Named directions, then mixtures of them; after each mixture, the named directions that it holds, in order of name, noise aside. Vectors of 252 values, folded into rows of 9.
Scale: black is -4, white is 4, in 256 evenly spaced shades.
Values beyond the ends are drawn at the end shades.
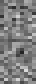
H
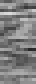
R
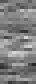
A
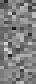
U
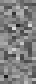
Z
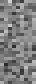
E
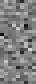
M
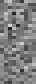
E, H, Z.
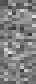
A, H, U.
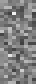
E, U, Z.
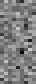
H, M.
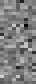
M.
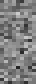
A, H, M.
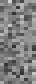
E.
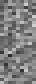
E, H, U.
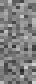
E.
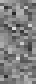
Z.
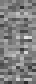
A, H, M.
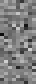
M.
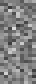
H, Z.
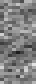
A, E, H.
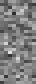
U, Z.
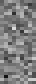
Z.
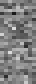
M, R, Z.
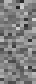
E, M.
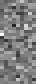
H, M, Z.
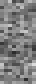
A, E.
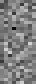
U.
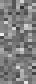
M, U.
